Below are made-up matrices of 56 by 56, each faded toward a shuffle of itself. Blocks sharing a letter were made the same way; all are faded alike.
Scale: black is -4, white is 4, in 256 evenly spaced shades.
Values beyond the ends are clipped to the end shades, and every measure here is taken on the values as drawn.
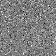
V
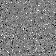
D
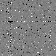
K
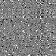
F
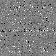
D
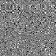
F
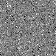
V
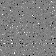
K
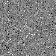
V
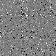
K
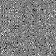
F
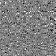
F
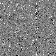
V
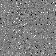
K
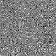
F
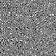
F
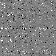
K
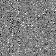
V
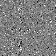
V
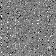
V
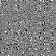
F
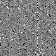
V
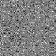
F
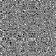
F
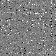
K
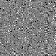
F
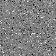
D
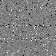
K
